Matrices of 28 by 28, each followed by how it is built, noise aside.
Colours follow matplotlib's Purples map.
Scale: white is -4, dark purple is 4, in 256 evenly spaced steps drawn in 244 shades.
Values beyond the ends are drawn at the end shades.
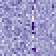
uneven columns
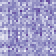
blocks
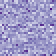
low rank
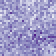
smooth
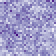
smooth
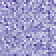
repeating rows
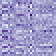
low rank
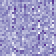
uneven columns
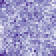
smooth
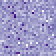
sparse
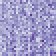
blocks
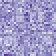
blocks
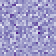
low rank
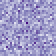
repeating rows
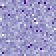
sparse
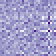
low rank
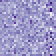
uneven columns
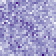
smooth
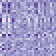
low rank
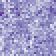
smooth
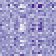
low rank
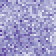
smooth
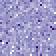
sparse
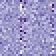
uneven columns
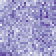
smooth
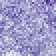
smooth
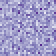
repeating rows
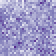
smooth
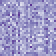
blocks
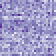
blocks
